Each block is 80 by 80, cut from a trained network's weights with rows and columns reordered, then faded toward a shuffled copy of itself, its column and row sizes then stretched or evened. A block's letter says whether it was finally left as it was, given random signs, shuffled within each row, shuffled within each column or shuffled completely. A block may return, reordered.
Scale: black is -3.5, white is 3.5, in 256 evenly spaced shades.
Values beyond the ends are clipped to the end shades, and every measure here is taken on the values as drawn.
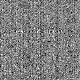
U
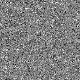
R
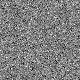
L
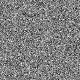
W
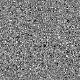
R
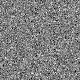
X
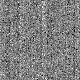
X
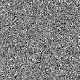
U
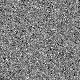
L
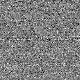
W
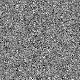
R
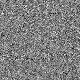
W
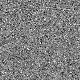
W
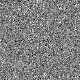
R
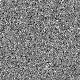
L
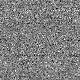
W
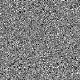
U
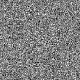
U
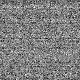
W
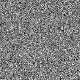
R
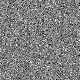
W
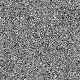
W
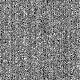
X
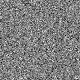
W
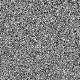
W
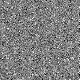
R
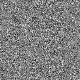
X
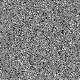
X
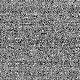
W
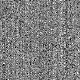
U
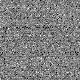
W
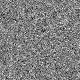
L
